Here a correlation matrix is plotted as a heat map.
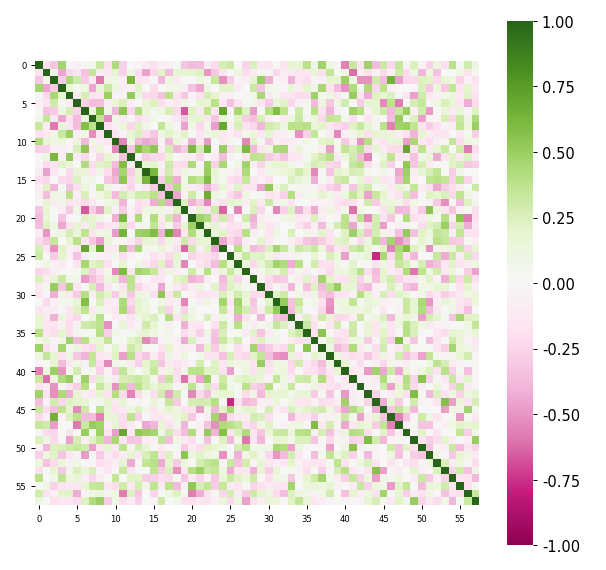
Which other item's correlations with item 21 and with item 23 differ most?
20
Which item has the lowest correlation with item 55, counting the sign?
46
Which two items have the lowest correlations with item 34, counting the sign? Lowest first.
9, 19
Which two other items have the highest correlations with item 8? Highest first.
24, 6
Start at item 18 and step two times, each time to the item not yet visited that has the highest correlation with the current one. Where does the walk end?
30
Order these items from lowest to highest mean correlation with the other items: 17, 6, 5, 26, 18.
18, 5, 26, 17, 6
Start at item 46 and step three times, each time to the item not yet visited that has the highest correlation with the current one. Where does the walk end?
4
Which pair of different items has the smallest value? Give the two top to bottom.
25, 44
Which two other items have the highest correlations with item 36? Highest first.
47, 4
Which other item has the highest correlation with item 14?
15
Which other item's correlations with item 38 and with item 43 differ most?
12
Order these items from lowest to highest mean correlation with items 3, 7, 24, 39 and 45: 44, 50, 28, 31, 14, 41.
44, 28, 50, 14, 31, 41
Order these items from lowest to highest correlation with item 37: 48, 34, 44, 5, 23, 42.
23, 44, 42, 34, 5, 48
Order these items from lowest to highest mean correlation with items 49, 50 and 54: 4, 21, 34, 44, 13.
21, 44, 4, 13, 34
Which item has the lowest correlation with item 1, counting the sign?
41
